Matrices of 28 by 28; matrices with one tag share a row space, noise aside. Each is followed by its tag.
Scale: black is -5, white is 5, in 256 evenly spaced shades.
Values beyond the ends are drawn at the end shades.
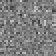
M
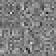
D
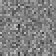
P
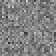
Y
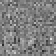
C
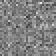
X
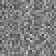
D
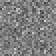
P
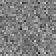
M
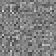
C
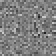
M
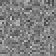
D
